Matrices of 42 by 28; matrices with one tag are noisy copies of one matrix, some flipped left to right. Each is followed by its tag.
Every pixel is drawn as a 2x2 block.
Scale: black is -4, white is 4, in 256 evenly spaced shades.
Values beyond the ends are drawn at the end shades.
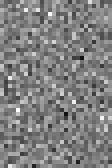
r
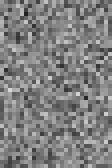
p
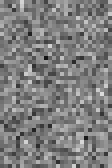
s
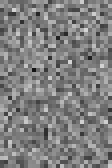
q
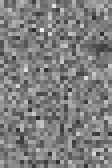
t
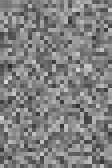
r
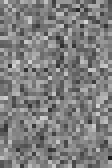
q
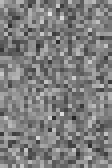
t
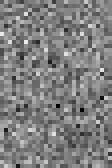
q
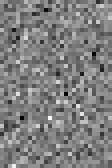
r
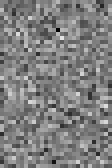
s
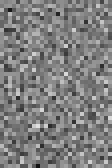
r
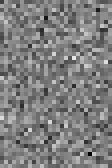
r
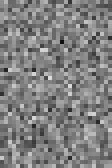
q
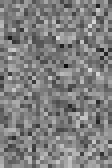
p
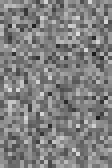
p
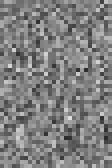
q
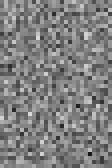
r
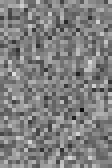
t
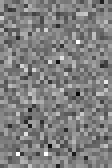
r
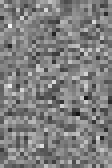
s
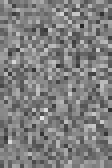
q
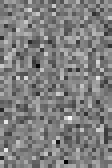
q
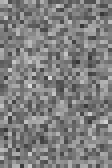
q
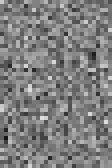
q
